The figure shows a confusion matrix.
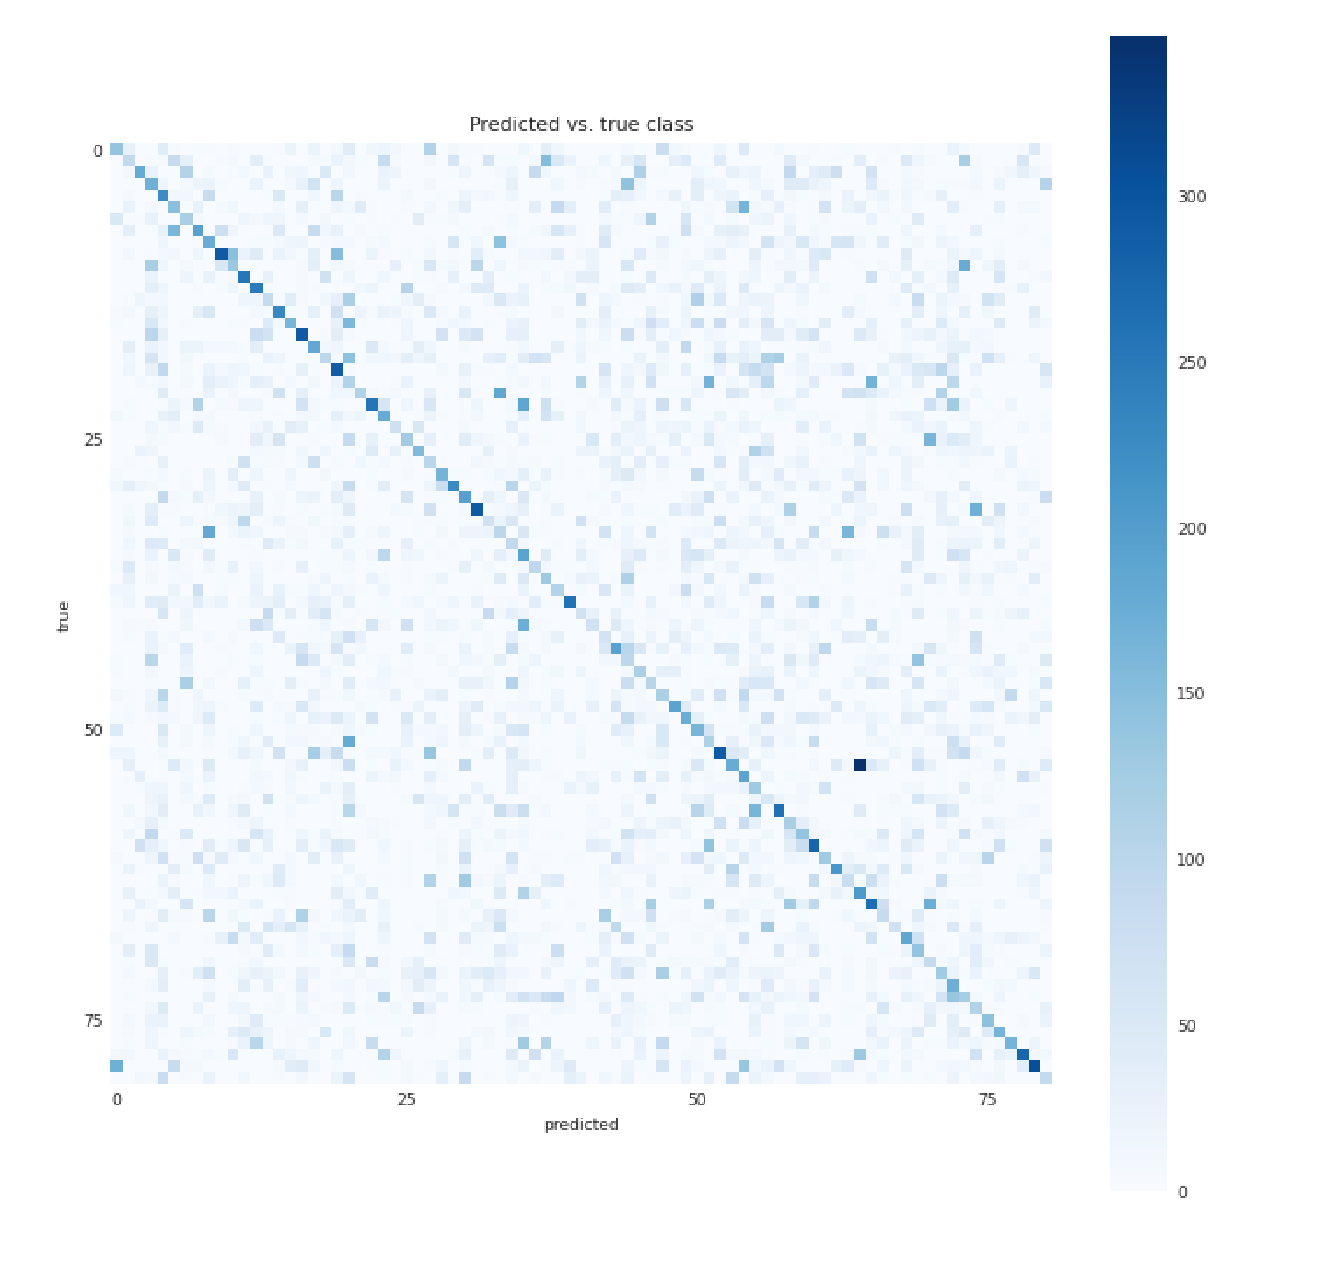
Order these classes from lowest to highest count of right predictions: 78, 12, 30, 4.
30, 4, 12, 78
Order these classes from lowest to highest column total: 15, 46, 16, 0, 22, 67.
67, 0, 15, 22, 46, 16
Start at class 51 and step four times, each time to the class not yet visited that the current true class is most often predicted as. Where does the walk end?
22
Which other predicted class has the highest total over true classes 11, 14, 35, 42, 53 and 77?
64
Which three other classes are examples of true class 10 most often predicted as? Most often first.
73, 3, 31
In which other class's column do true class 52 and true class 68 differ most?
17
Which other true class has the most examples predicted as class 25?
12
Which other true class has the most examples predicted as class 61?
43
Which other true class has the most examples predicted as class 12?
77
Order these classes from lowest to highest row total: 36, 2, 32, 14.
36, 32, 14, 2
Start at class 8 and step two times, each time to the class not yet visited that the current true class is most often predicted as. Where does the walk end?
63
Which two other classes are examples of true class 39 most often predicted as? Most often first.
60, 56
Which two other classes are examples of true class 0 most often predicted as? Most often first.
27, 47
